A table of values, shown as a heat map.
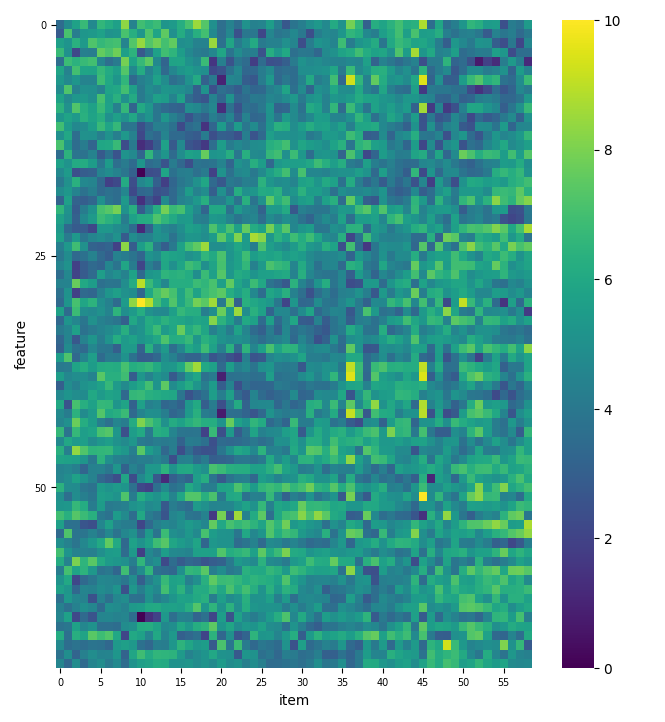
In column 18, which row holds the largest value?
24
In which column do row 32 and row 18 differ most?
19
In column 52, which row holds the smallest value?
4
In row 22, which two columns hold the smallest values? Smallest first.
10, 4
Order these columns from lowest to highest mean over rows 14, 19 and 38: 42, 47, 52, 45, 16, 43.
42, 43, 16, 47, 52, 45
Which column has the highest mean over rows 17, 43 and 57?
25
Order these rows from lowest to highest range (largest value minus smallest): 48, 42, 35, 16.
48, 35, 16, 42
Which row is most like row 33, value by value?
34
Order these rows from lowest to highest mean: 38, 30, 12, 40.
12, 40, 38, 30
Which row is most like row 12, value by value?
36
